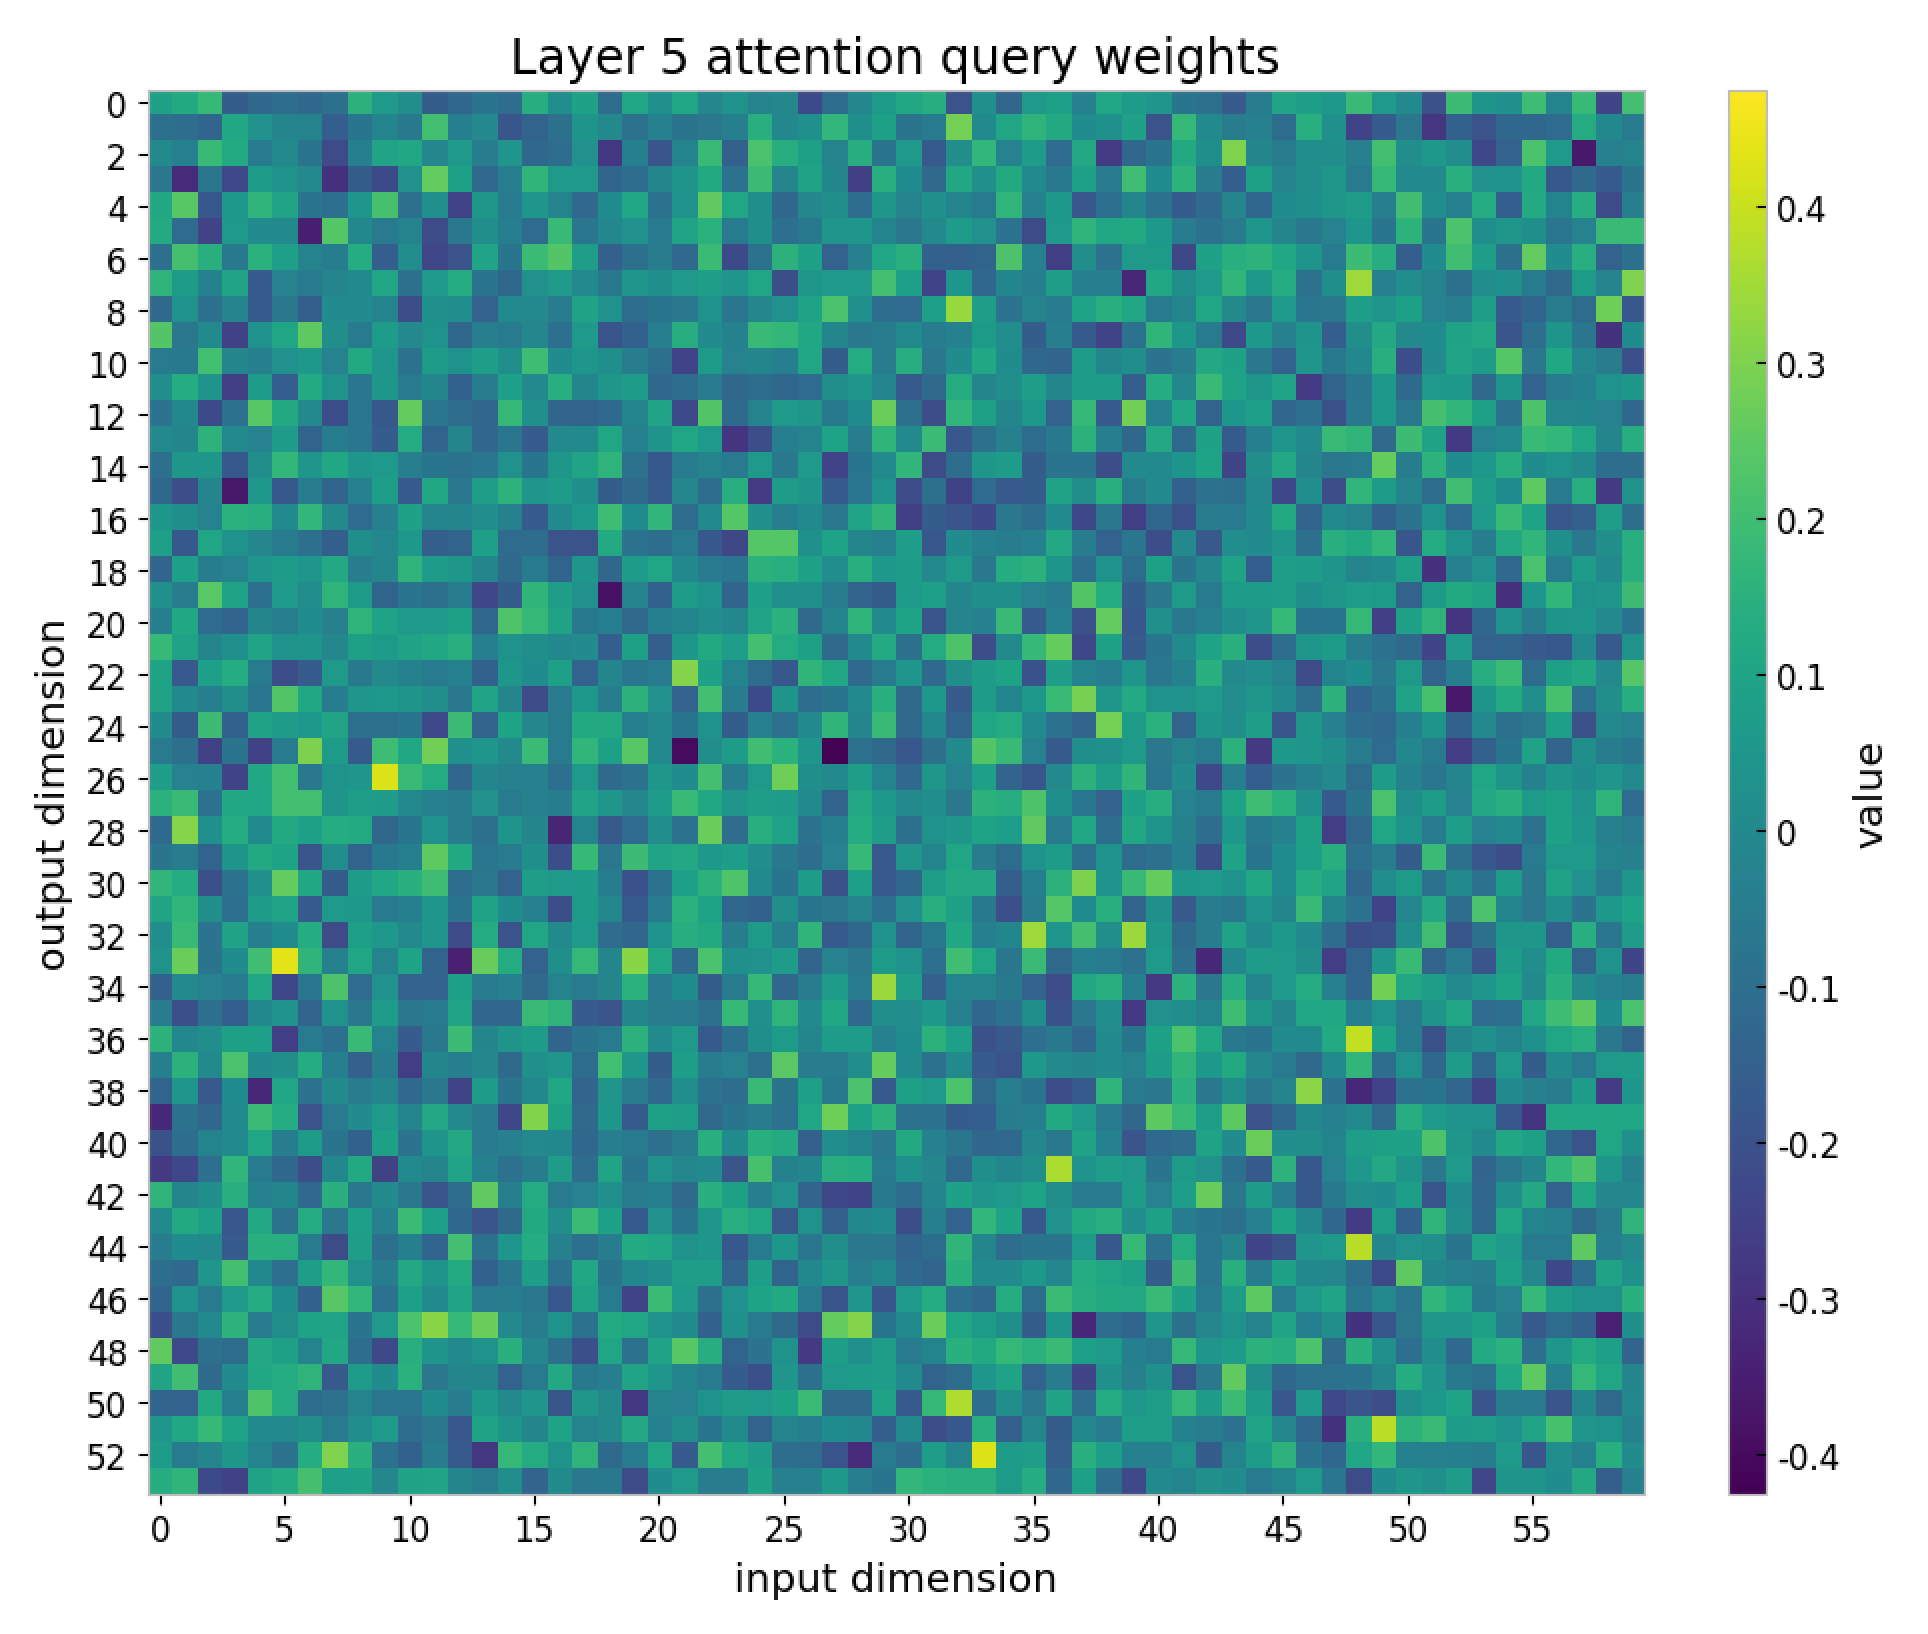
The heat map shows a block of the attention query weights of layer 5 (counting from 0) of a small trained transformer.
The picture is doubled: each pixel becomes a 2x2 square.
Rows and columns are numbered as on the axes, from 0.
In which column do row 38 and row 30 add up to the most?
46
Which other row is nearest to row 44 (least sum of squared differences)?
36
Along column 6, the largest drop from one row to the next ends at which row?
26
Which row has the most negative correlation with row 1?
51
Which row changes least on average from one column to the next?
27
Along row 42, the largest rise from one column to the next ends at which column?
13
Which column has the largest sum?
22
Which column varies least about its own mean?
20
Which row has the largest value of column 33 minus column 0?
52
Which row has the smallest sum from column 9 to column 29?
19
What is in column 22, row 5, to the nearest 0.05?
0.15
